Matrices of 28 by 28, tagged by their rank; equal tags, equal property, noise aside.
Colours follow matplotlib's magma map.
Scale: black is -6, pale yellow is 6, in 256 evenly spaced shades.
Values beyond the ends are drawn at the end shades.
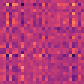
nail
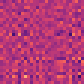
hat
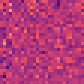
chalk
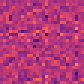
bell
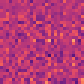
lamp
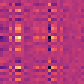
nail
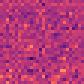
bell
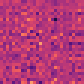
lamp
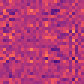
lamp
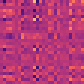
hat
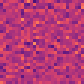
bell
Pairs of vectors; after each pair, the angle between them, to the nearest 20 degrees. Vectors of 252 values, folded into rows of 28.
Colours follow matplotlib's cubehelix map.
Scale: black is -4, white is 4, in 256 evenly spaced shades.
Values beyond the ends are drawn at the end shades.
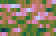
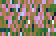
60 degrees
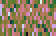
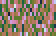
140 degrees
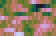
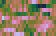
20 degrees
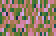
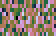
20 degrees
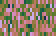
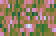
140 degrees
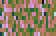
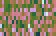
140 degrees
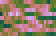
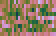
140 degrees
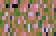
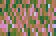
80 degrees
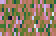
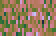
80 degrees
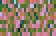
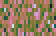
100 degrees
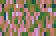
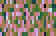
20 degrees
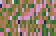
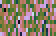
40 degrees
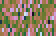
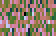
140 degrees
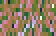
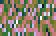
60 degrees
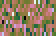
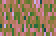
60 degrees
